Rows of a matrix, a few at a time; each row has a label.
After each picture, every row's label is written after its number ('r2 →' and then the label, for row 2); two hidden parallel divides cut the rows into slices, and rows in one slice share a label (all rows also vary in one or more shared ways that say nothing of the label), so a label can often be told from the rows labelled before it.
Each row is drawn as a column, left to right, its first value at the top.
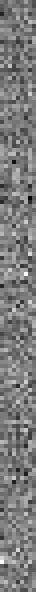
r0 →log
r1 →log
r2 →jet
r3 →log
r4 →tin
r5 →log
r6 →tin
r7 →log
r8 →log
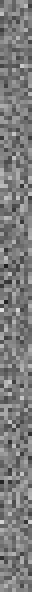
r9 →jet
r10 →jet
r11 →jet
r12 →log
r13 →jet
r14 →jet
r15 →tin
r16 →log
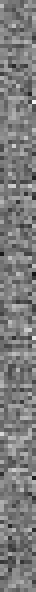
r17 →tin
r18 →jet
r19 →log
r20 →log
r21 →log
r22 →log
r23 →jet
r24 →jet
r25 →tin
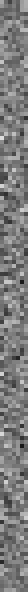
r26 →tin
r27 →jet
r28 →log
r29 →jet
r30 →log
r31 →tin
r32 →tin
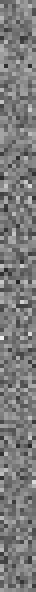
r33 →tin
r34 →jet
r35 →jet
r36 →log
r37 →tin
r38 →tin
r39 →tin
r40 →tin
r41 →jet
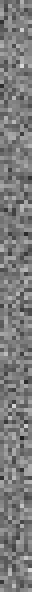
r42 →tin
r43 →log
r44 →tin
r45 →log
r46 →jet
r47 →tin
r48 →jet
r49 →jet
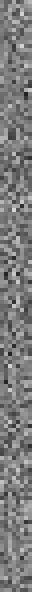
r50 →tin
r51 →jet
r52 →tin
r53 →log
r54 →jet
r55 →tin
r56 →tin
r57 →tin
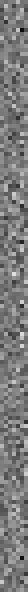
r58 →log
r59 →tin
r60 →jet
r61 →log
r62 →tin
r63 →tin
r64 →log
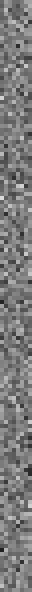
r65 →log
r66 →tin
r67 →jet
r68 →jet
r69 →log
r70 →tin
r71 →jet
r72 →tin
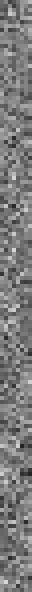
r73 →log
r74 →log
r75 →jet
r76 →log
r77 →log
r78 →tin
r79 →tin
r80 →tin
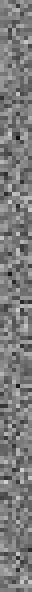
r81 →tin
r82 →tin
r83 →tin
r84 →tin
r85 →log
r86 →log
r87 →jet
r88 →log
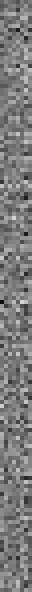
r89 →log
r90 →tin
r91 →jet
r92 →jet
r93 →log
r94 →tin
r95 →tin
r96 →jet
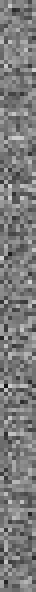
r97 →jet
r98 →tin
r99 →tin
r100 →jet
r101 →jet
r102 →jet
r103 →jet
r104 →log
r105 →tin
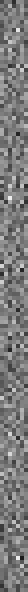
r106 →jet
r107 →log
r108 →tin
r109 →log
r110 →jet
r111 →tin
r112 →log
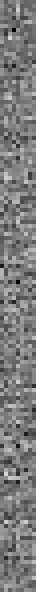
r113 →jet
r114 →log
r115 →log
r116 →log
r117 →tin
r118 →log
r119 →log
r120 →jet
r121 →jet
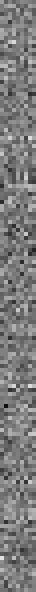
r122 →jet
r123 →tin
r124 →tin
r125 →jet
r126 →jet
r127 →jet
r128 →log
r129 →tin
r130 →jet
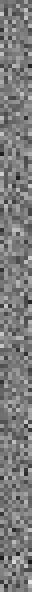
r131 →tin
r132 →log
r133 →tin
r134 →log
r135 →tin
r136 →log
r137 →tin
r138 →log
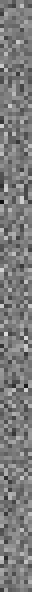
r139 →log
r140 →tin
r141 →jet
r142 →log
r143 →jet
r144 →jet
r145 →jet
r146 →log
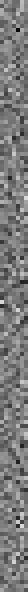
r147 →tin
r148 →tin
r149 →tin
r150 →log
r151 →log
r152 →tin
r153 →jet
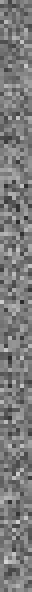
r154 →jet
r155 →log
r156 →log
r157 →log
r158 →log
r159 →jet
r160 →jet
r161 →jet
